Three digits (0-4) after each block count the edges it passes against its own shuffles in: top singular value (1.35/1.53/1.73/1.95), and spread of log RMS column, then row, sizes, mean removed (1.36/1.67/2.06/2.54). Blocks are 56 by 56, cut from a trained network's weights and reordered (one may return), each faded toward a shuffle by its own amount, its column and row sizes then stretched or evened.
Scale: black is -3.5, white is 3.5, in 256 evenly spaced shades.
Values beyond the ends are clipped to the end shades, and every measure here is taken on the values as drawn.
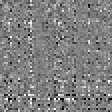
3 4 3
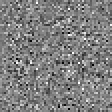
1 2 2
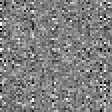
3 4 2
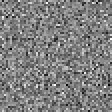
1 0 1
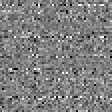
0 1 4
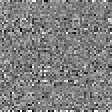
3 1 4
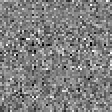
2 1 3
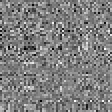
4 2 4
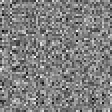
4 3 2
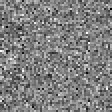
0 2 0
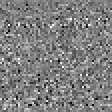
0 2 4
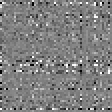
1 3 4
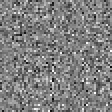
3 2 1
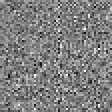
2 3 0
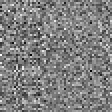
4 3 1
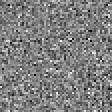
1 0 2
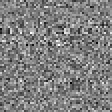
4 0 3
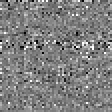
0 2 4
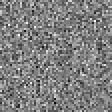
1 0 0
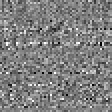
2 0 4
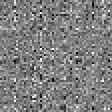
3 4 2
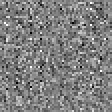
1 3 2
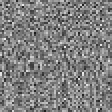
4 2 0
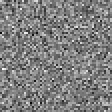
3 0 2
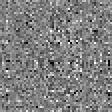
2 3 2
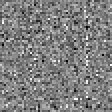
2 2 1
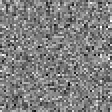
1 1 2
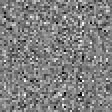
2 3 1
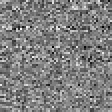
3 0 3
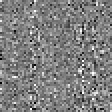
1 4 0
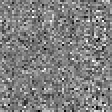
2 3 2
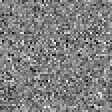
0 0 3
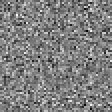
2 1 1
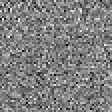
1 0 3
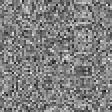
4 0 0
